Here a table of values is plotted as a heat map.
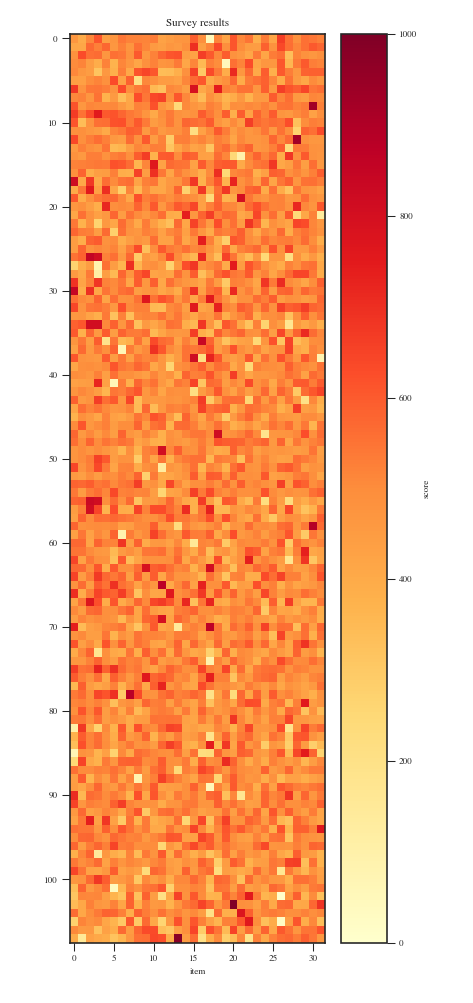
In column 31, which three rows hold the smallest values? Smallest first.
38, 21, 85
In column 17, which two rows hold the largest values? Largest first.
70, 63
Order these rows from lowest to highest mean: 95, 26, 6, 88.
88, 26, 95, 6
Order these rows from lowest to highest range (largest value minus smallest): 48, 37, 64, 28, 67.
48, 64, 67, 28, 37
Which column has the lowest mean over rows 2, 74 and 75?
17
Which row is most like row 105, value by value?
102
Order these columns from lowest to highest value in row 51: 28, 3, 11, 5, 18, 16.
11, 16, 5, 18, 28, 3
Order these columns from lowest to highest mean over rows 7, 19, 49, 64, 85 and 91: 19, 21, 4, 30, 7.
19, 7, 4, 30, 21
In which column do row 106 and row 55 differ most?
3
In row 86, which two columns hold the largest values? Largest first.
19, 1
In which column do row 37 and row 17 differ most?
6
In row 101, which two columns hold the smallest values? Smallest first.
5, 12
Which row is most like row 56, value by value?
67
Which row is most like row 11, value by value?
42
